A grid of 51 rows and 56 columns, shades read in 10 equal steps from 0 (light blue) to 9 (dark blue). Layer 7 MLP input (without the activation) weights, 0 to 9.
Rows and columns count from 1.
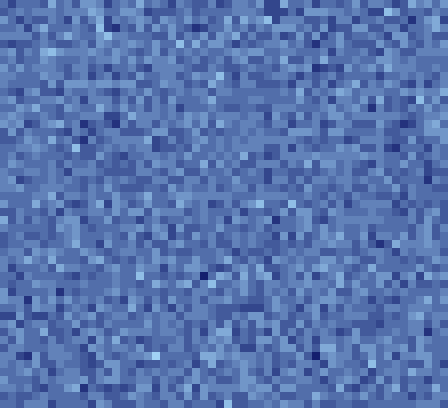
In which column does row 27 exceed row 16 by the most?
8
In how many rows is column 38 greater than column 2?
15
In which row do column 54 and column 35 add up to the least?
38
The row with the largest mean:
22
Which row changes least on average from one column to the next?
25
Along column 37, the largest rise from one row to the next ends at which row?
27
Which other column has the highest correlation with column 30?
9
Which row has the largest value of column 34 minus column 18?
1
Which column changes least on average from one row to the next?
53
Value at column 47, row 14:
8
